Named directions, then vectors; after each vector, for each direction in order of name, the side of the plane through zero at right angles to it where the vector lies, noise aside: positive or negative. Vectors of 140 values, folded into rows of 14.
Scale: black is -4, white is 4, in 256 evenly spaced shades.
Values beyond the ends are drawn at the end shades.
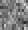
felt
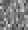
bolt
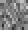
positive, positive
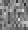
positive, negative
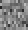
negative, positive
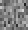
positive, negative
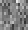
positive, positive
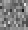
negative, positive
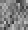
negative, negative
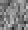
positive, positive
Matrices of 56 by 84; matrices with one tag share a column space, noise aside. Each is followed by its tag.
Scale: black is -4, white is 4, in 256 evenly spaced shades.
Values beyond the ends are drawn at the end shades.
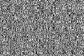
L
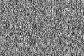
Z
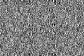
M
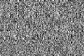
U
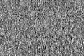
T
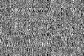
Z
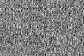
Z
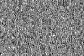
T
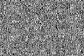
L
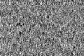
M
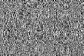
U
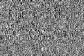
U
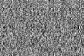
Z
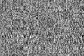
T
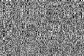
U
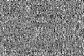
L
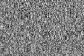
U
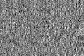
Z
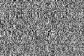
U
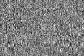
Z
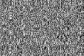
T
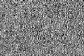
U
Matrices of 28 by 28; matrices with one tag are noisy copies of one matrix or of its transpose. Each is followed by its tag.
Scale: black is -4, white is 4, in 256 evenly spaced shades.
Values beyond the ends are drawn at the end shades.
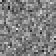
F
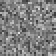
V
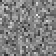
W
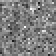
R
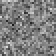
R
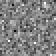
V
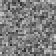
F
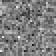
R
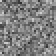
F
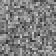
W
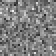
W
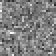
R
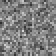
V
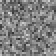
F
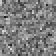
F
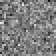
V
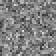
V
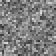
F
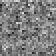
R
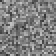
W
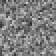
V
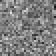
W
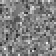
R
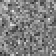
W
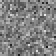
F
